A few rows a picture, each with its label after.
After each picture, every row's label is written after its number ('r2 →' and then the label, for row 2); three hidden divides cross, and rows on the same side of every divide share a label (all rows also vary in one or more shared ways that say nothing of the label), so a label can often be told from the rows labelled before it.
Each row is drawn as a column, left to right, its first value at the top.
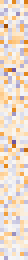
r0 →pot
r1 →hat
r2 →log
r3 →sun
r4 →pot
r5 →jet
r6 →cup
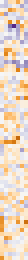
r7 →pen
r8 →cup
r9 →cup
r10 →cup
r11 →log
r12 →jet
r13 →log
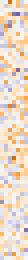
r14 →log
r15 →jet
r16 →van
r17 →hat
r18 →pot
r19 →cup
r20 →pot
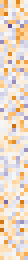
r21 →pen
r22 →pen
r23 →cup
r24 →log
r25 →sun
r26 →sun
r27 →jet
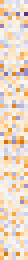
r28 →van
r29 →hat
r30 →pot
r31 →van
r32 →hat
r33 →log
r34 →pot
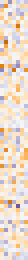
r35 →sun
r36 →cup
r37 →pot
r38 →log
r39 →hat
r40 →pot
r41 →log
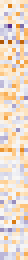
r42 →cup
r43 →cup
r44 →cup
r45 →log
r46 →jet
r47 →cup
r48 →jet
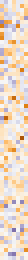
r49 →jet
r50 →cup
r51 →cup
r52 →cup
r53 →jet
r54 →log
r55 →van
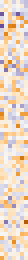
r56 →cup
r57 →sun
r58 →jet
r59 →hat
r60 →pot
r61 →hat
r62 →log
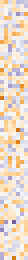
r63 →log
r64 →sun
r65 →hat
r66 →sun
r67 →pot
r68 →hat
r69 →pen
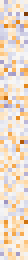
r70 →cup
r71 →log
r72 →hat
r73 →jet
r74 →cup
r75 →log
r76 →pen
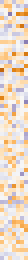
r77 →log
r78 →cup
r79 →pot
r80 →log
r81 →pen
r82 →pen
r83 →van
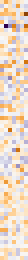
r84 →van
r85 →van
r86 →van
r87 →jet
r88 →cup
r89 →van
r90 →pen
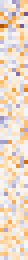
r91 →jet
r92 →hat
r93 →log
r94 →pot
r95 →hat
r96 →van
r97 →hat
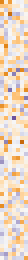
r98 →van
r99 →cup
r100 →pen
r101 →hat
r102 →pot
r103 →log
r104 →sun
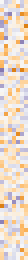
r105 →sun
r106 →cup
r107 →pot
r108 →log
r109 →pot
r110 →pen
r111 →jet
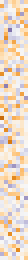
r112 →cup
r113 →sun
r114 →log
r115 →cup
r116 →van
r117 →pot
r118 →jet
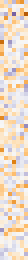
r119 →cup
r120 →hat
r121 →jet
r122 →pot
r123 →pen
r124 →pen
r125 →van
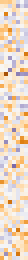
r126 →jet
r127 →van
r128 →sun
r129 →log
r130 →jet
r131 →log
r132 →log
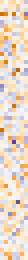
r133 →van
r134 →jet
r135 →jet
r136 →van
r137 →log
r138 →jet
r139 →pot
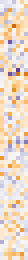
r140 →pot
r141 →jet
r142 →jet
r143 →hat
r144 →sun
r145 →jet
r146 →pot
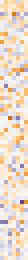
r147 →pot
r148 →sun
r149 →cup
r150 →pen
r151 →hat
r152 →log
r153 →pot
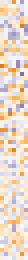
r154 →van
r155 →van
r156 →log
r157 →log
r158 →log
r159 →hat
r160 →cup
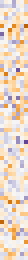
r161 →log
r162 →van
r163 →sun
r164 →hat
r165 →sun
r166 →cup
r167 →jet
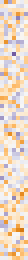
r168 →hat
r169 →log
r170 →hat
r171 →jet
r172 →van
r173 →pen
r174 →hat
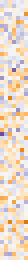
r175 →van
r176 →cup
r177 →log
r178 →sun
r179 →log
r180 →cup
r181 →pen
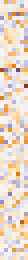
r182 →log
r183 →sun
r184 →pot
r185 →van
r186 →pot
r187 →pen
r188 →log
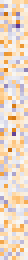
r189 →hat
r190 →pen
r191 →cup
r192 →van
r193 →cup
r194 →van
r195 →sun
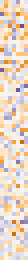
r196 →pot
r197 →jet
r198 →jet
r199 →log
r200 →pen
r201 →van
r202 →sun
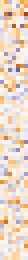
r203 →log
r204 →pen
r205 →pot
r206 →jet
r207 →sun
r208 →van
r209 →pen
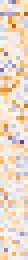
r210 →pot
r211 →hat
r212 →pot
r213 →hat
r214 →van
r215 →sun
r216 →van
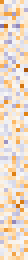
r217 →van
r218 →jet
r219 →pen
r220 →pot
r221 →van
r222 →jet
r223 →log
